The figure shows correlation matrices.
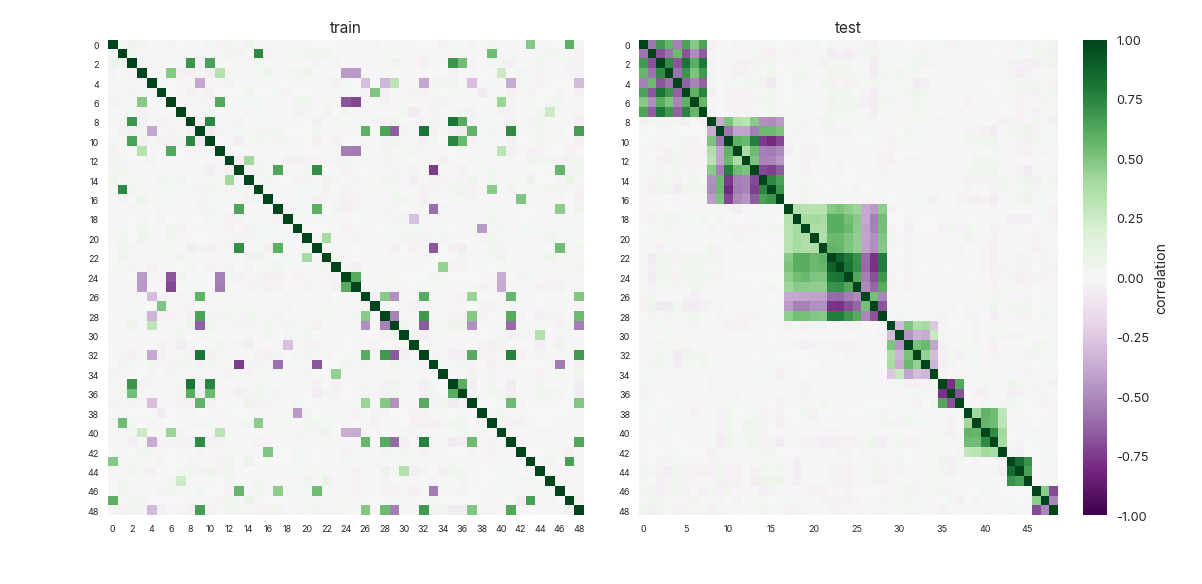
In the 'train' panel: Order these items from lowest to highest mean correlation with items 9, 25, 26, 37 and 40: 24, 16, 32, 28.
16, 24, 28, 32
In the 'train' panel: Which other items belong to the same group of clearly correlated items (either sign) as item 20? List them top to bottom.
22
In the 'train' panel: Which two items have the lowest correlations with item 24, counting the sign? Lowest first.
6, 11
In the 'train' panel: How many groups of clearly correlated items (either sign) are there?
15
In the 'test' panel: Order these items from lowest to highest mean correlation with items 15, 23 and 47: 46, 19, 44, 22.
44, 46, 19, 22
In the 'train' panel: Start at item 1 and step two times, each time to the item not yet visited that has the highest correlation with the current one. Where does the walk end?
39
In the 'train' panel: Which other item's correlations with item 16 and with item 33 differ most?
13
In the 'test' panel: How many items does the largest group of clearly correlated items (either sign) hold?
12
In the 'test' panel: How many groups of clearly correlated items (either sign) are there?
8
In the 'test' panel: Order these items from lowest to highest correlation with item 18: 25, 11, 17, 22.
11, 17, 25, 22
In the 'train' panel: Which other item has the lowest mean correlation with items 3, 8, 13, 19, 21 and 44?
33
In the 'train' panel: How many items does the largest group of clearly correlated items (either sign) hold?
9
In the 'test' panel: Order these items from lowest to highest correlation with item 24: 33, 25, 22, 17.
33, 17, 25, 22
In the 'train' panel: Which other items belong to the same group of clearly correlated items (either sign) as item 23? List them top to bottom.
34
